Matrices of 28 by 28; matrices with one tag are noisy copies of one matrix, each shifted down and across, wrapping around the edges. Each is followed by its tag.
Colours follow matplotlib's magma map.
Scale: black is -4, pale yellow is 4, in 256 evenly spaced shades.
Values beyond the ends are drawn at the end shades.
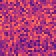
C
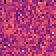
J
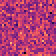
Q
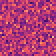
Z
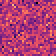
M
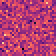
Z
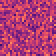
Q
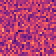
M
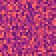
Q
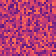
Q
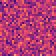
Z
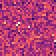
M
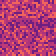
C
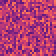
Q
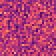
J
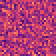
M
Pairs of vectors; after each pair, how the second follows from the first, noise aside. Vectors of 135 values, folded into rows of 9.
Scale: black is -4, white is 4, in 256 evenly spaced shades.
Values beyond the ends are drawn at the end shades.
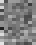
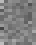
shrunk.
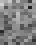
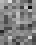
copied.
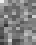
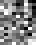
reversed, scaled up.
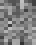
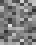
sign-scrambled.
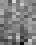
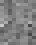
wrapped around, negated, shrunk.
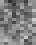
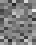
sign-scrambled.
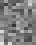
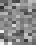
sign-scrambled.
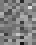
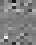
reversed, partly zeroed.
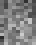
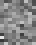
sign-scrambled.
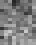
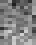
copied.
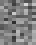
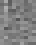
wrapped around, negated, shrunk.
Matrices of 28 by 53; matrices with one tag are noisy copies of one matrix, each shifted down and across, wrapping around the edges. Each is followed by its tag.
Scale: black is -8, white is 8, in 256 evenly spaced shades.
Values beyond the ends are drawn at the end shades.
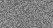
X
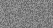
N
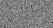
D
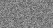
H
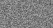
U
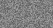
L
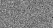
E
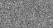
U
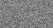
U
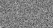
N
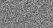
D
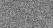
X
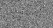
X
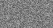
D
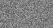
X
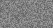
L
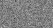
U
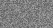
H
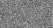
H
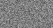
L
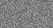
E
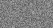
N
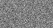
L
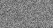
N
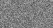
N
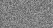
X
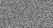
U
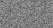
D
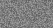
X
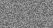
U
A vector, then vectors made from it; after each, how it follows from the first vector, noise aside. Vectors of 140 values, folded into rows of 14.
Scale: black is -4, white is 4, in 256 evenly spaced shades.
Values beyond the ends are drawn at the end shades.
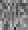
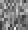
negated.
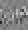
negated, partly zeroed.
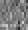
reversed, negated, partly zeroed.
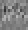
wrapped around, partly zeroed.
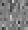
reversed, negated, partly zeroed.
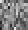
negated.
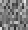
sign-scrambled.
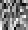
scaled up.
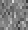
reversed, negated, partly zeroed.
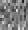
wrapped around.
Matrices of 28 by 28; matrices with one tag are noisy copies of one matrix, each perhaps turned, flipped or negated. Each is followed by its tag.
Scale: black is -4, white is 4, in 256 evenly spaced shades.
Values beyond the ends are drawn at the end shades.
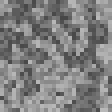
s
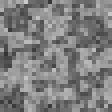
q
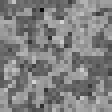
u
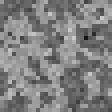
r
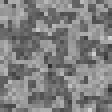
q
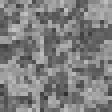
q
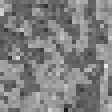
s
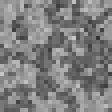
r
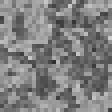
r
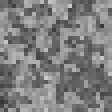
u
